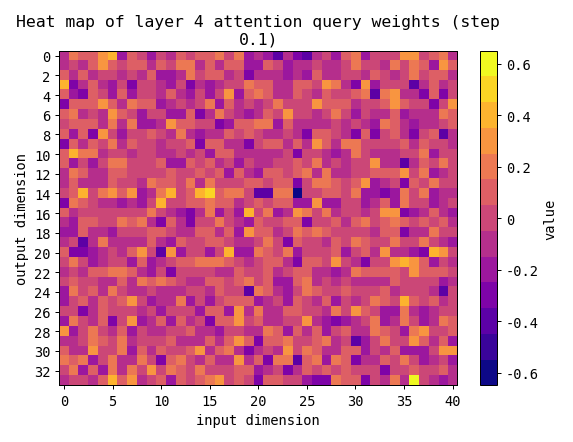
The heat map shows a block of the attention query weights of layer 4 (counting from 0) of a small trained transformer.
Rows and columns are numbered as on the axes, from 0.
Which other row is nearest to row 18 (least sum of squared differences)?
16
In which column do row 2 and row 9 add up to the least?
19
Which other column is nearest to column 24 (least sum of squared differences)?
21
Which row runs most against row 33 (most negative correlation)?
3
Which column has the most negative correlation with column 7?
0
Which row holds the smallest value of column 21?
14
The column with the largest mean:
5
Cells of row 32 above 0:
15
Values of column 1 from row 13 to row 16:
0.1 0.1 0.2 -0.1
